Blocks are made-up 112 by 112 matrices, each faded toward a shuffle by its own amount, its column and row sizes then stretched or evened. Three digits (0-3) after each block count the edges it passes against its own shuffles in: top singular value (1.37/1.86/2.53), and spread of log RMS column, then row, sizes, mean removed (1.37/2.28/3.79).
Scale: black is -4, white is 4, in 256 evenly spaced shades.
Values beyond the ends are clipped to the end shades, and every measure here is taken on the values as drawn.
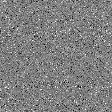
1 0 1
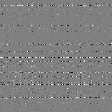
3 1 3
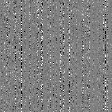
1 3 0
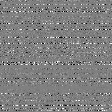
2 0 3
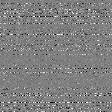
2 0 3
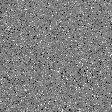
1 0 0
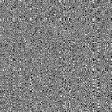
3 2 1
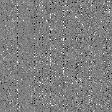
2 2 1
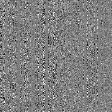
0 3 0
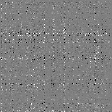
1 2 2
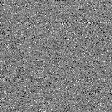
2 0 1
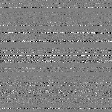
2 0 3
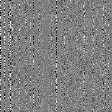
2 3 0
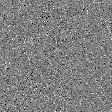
1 1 0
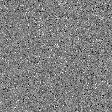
1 1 0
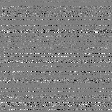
1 0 3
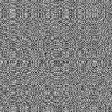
3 0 2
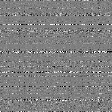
1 1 3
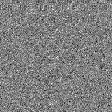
2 0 0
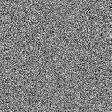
2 1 0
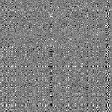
3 2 2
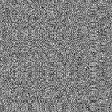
3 1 0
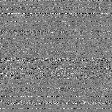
1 0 3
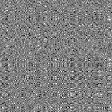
3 1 2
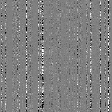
3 3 0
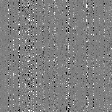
1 3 1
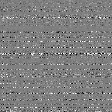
1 1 3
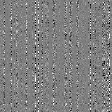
2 3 1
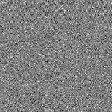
3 0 1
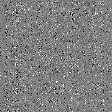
1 2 1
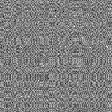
3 1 0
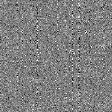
2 2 0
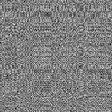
3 0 1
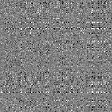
3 2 2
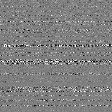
2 0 3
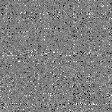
2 1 2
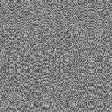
3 0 0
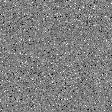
0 0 1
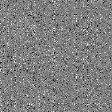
0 2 1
